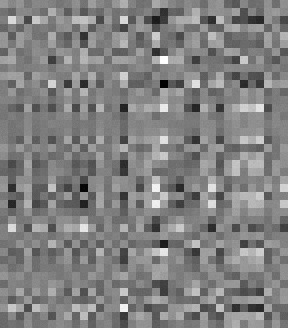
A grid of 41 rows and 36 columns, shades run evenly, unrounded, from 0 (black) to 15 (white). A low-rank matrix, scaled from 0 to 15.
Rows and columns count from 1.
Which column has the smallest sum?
16
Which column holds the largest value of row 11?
25
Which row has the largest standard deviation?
3
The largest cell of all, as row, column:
8, 21
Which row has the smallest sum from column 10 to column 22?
11
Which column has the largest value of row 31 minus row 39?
30
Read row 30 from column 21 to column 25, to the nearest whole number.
9 8 8 7 6
